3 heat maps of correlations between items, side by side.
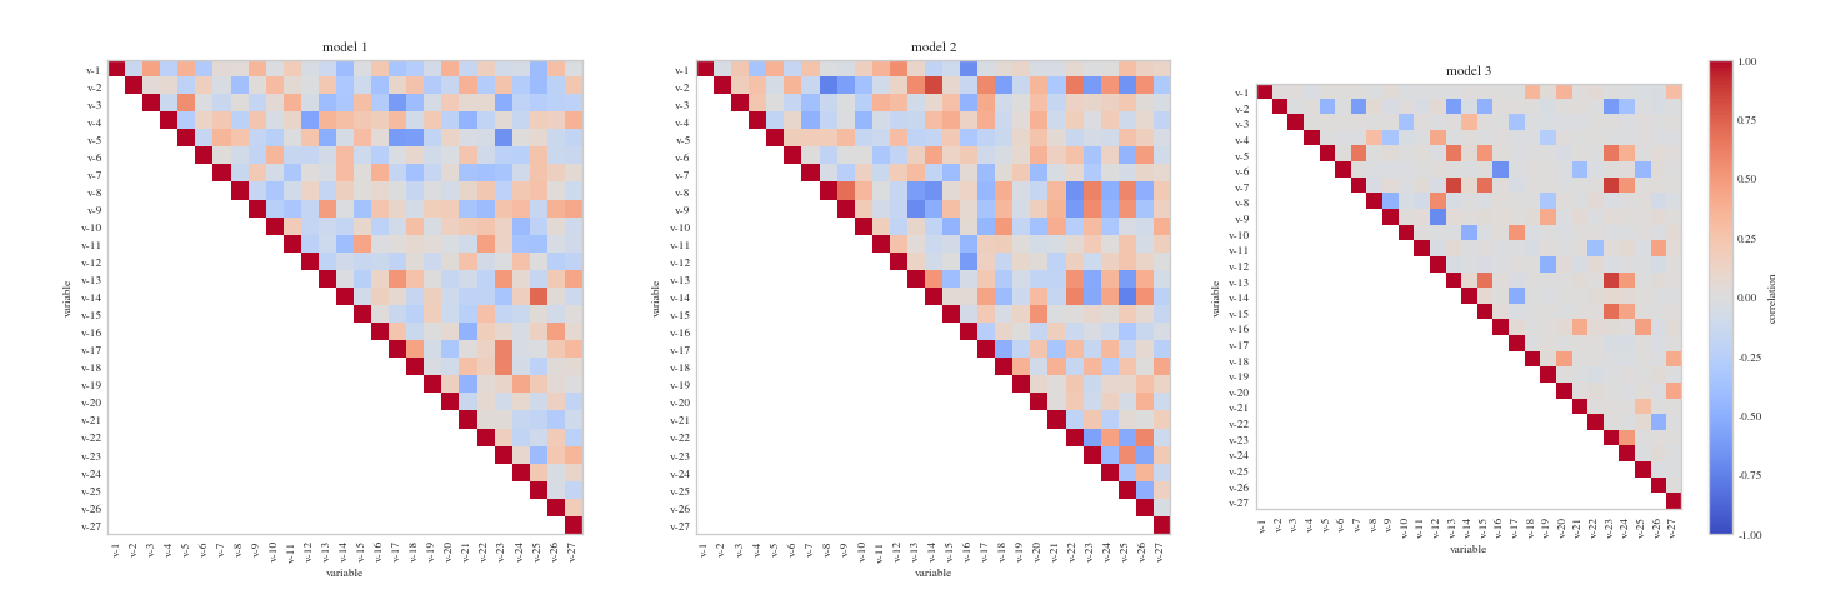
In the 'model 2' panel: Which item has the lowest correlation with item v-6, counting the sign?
v-25
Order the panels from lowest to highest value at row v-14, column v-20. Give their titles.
model 1, model 3, model 2
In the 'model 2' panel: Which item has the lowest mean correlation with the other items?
v-16
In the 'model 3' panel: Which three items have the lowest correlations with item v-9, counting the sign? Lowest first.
v-12, v-8, v-4
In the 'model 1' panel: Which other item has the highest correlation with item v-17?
v-23
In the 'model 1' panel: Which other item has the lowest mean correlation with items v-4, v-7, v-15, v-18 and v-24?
v-21
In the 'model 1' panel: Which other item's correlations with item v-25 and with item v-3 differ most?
v-14
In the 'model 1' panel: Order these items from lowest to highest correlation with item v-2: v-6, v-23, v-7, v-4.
v-7, v-4, v-6, v-23
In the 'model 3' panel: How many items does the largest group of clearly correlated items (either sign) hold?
7
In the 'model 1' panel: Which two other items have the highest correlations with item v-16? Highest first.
v-26, v-7
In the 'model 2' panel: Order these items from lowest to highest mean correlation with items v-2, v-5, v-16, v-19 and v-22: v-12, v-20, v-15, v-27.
v-27, v-12, v-15, v-20
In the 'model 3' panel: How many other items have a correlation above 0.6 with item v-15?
3
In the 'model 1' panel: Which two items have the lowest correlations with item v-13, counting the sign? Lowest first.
v-5, v-3
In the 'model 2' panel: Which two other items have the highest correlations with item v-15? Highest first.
v-20, v-4
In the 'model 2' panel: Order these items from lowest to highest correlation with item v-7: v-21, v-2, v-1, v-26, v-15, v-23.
v-15, v-23, v-2, v-21, v-26, v-1
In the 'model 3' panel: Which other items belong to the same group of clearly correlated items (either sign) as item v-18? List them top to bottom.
v-1, v-20, v-27
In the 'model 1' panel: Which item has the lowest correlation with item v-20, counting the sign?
v-17
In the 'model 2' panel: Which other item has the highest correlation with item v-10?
v-18
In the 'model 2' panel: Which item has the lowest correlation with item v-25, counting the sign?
v-14
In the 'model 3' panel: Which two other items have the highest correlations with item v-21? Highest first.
v-16, v-25
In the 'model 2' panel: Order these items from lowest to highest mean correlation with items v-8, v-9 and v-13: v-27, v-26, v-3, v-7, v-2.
v-2, v-26, v-3, v-7, v-27
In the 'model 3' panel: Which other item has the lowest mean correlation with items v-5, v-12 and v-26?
v-9
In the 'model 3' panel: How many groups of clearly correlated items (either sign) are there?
6
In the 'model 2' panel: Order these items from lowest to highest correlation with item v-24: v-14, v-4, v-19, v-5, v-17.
v-5, v-19, v-4, v-17, v-14
